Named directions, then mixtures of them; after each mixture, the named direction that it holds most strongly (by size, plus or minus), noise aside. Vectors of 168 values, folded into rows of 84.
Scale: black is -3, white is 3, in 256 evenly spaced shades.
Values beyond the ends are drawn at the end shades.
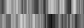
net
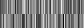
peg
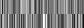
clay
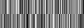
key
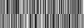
key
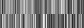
clay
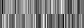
peg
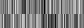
peg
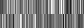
peg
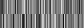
peg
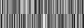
clay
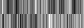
net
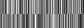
key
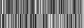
clay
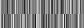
peg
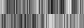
net
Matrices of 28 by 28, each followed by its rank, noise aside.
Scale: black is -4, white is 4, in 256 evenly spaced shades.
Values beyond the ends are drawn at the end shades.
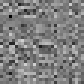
four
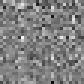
six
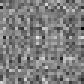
four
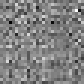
five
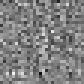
seven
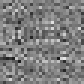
five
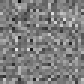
seven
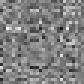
six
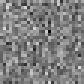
seven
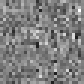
six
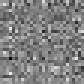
five
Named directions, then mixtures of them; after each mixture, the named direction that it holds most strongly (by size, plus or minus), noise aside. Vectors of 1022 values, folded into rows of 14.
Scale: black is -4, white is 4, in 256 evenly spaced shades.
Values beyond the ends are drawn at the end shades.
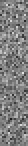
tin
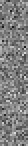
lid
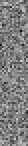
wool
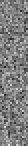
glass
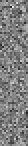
wool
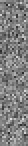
tin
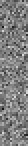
lid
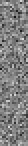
wool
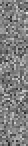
glass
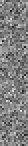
lid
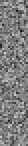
wool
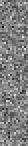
lid
